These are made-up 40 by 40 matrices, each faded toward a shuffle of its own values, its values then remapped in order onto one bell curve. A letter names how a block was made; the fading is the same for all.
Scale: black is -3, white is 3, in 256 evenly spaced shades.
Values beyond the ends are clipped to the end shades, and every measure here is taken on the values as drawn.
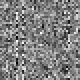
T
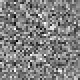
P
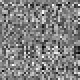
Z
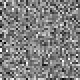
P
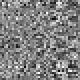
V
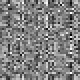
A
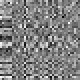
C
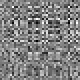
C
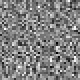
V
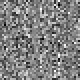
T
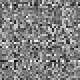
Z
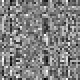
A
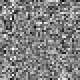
P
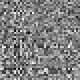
Z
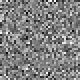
P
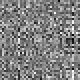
A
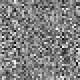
P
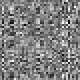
A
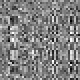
C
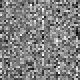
T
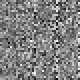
T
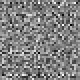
Z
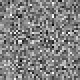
P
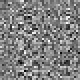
V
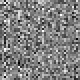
T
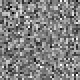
P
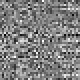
V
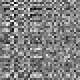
C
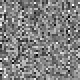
T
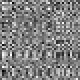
C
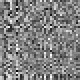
A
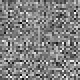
V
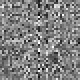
Z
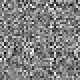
A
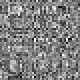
V
